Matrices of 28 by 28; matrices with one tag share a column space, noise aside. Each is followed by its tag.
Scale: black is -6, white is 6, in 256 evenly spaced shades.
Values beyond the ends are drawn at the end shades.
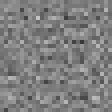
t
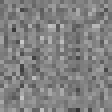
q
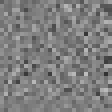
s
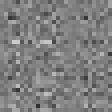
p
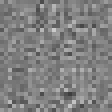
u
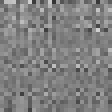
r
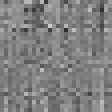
r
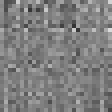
r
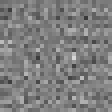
t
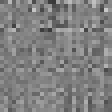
r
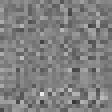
u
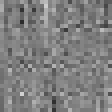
r
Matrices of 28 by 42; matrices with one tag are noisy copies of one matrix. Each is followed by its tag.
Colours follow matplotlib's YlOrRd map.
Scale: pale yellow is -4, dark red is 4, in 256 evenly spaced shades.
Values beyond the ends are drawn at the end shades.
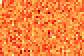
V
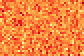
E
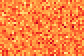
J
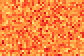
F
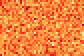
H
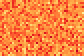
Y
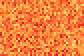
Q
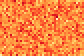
F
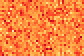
V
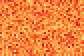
H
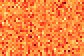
F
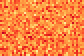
J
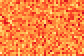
Q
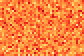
Q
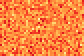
E
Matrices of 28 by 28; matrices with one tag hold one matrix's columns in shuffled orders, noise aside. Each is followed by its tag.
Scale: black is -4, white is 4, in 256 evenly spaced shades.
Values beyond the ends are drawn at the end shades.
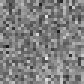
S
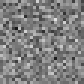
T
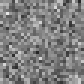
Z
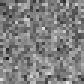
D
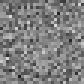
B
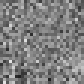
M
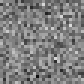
B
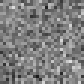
M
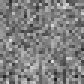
M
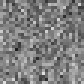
D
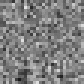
M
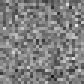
B
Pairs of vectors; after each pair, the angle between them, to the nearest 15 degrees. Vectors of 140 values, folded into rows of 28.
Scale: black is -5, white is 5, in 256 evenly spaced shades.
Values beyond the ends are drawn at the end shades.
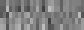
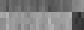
105 degrees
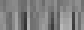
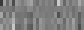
90 degrees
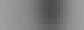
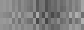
45 degrees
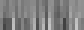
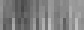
45 degrees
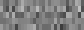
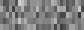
30 degrees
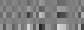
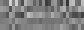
90 degrees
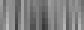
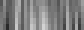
165 degrees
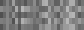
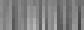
90 degrees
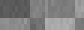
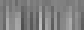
75 degrees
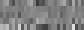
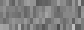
45 degrees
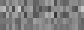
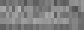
45 degrees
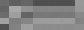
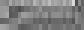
150 degrees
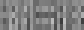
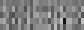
150 degrees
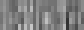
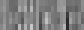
15 degrees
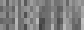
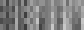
30 degrees
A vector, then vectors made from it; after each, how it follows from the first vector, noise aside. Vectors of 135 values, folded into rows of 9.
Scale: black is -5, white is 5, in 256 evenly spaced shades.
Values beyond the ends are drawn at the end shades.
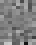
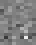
wrapped around, negated, partly zeroed.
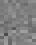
wrapped around, shrunk.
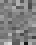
copied.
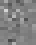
wrapped around, partly zeroed.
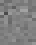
wrapped around, shrunk.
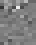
wrapped around, negated, partly zeroed.
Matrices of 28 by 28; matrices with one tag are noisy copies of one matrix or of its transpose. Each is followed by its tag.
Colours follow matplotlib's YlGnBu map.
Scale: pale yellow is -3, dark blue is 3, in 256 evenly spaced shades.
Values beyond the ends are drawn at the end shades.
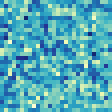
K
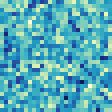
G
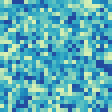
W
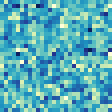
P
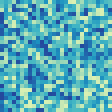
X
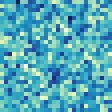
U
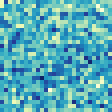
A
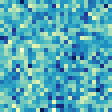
A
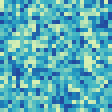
W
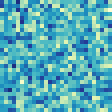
P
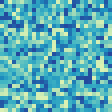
P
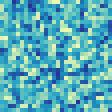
U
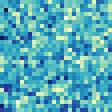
P
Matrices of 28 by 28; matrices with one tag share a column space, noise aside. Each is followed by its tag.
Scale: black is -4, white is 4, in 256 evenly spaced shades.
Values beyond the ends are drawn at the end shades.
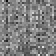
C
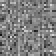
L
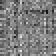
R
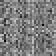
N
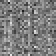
R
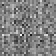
N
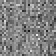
L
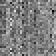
R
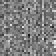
N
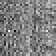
L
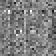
R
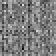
L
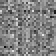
R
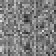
L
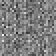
N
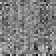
C
